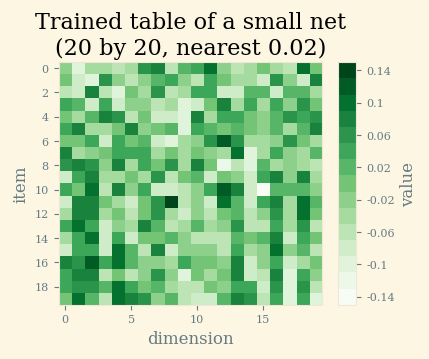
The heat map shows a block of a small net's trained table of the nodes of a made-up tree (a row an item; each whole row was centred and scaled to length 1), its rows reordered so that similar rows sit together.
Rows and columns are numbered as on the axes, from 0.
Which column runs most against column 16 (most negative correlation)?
11
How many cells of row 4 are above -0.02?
13
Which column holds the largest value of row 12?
18
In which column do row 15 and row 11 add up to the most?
16
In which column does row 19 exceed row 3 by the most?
4
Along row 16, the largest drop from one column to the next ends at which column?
14
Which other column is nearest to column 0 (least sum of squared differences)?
6
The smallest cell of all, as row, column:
10, 15
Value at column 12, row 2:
-0.08
